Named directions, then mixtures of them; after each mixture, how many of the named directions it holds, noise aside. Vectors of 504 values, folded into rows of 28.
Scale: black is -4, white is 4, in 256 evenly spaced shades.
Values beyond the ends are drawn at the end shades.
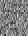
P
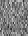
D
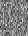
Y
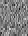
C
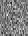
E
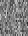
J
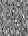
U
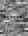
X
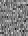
four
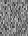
two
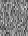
one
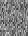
one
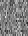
one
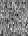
four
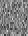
three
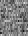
three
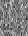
three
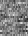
two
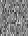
three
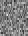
two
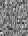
four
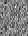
three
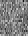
four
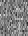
four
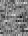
two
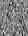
three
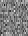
four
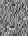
one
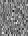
two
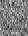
two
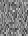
four
